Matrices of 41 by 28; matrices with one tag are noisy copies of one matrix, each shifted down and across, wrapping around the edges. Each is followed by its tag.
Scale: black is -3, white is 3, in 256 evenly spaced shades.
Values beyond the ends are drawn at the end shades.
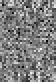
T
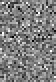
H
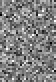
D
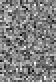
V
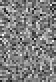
H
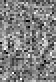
T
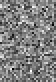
D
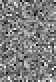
D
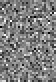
H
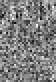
T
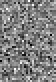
V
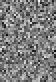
H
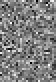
D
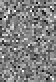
H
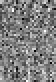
T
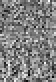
T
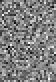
H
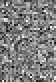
V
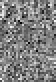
T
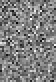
H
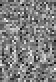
T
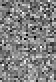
V
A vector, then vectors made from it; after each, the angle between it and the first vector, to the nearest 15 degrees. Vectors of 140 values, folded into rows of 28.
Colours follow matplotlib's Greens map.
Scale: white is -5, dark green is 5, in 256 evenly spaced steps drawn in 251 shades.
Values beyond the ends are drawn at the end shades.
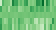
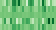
90 degrees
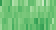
165 degrees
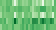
120 degrees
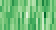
60 degrees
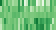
150 degrees
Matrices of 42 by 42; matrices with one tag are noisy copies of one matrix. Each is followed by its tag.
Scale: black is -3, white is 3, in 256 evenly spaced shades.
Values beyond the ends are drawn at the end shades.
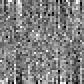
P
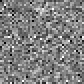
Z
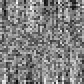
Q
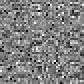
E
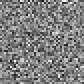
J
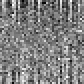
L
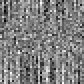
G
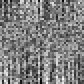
G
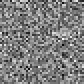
J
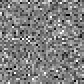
J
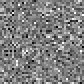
Z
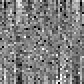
P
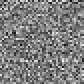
J
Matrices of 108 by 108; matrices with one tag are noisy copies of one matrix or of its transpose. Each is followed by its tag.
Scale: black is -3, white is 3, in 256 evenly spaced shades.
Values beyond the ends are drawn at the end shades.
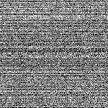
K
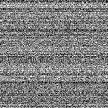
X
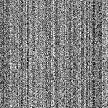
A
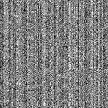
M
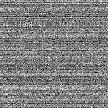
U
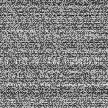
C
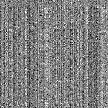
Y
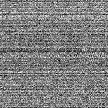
K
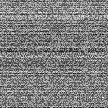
K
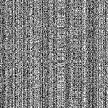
C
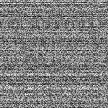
U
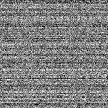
M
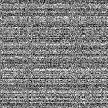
M
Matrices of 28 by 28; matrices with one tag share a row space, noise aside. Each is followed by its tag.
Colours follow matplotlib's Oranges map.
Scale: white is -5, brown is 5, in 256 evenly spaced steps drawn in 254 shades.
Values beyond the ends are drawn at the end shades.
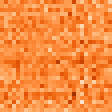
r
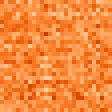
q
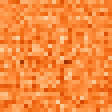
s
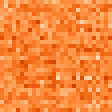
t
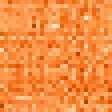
r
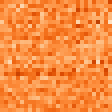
t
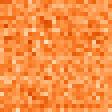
q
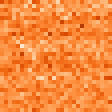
s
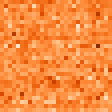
t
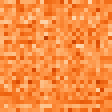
q
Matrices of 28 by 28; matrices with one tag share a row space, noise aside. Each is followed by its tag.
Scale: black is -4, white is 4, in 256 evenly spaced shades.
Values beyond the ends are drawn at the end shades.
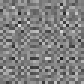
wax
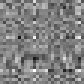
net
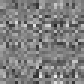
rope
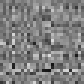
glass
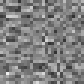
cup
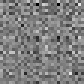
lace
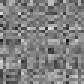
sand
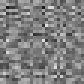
cup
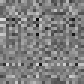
rope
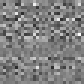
net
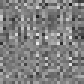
lace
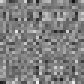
rope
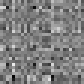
glass
